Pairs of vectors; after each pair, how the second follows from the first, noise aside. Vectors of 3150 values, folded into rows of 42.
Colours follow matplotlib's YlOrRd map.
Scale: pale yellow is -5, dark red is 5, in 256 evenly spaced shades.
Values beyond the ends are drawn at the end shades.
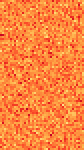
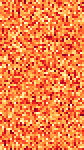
reversed, scaled up.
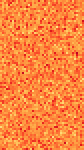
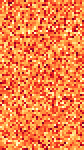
scaled up.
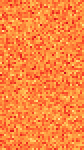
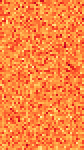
shuffled.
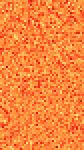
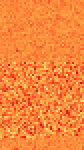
reversed, negated, partly zeroed.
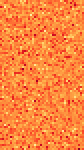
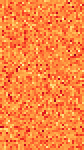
shuffled.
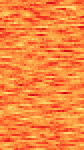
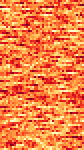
wrapped around, negated, scaled up.
